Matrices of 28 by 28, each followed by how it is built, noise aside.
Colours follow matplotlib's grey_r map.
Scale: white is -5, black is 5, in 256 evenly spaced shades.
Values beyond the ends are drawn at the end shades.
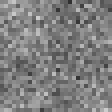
smooth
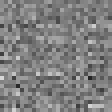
low rank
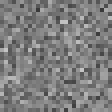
noise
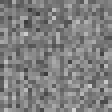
blocks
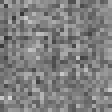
blocks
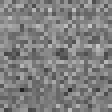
repeating columns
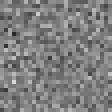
noise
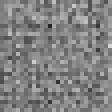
blocks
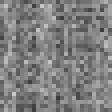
blocks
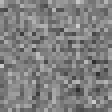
blocks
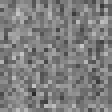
blocks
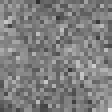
smooth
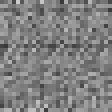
repeating columns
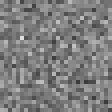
noise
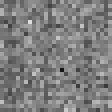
blocks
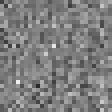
low rank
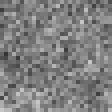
smooth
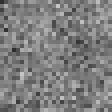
smooth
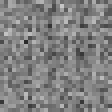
blocks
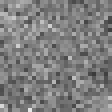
smooth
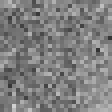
smooth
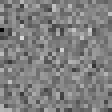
low rank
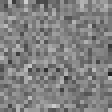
low rank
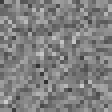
noise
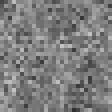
smooth
